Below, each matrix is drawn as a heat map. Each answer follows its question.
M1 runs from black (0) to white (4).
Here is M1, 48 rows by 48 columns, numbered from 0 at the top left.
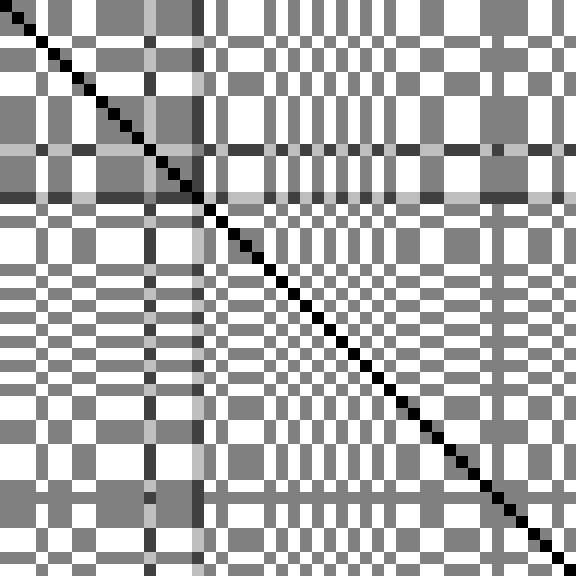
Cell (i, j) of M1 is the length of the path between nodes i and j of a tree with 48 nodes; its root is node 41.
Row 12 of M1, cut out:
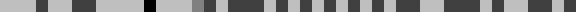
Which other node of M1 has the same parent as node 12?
16
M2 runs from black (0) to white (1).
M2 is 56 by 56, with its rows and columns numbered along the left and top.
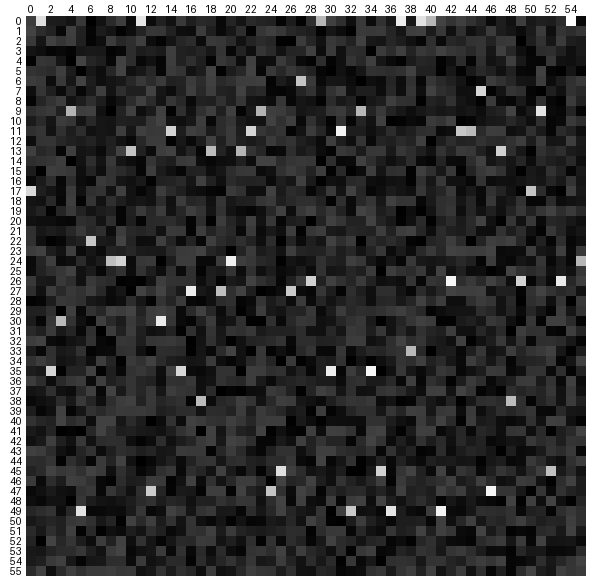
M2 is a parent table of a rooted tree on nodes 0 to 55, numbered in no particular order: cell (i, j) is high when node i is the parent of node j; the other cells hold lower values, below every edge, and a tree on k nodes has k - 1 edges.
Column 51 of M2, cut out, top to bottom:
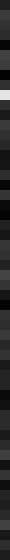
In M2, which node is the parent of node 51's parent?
24
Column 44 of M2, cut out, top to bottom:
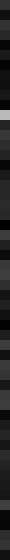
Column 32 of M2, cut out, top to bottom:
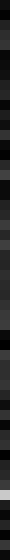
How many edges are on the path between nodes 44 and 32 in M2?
7
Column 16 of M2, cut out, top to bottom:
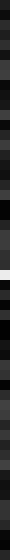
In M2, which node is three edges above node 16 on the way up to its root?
22
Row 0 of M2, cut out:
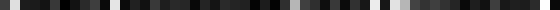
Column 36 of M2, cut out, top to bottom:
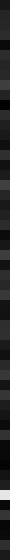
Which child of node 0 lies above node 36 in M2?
11
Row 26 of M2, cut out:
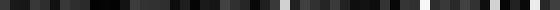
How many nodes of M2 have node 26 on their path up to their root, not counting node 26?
8
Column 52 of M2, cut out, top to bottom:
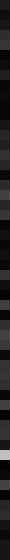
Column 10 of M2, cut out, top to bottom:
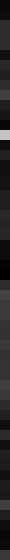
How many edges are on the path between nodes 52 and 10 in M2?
5
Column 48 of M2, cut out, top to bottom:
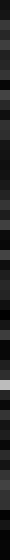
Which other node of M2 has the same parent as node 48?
17
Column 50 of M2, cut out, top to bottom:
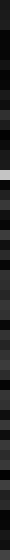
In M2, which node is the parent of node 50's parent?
38
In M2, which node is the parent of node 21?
13
